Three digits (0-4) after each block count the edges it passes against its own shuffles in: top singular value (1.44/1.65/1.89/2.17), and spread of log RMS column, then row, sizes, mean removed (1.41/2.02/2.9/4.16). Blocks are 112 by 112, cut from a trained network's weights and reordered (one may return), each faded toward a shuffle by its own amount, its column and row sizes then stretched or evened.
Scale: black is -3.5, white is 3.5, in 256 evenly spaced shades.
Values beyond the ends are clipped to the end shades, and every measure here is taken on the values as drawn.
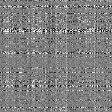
4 0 4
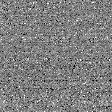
0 0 2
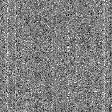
1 1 0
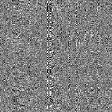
4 3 1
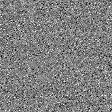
0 0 0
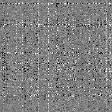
3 3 3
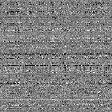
4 1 3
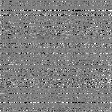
2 1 4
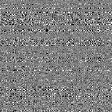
3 2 4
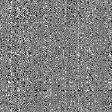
1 3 2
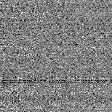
2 1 2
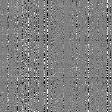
3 4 0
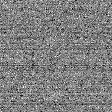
2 0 0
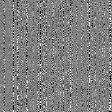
4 4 0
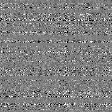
0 2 4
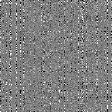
2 4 2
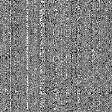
3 3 1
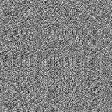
4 1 0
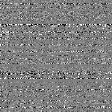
1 1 4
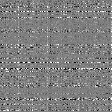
3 1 4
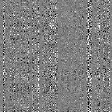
4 4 2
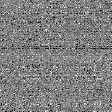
2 2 2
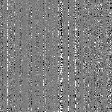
2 4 1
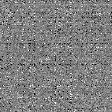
1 2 2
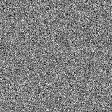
1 0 0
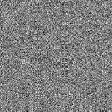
4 1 0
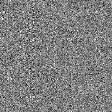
1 2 1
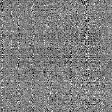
2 3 0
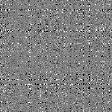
1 3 3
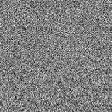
3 0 0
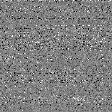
0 1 3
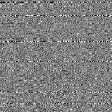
4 0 3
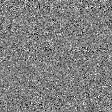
1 0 2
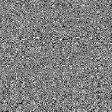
3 2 3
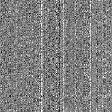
4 3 0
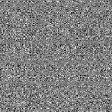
4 1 3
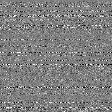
0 0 4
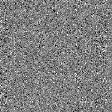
1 2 0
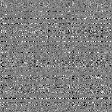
2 2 4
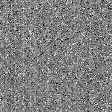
0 0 1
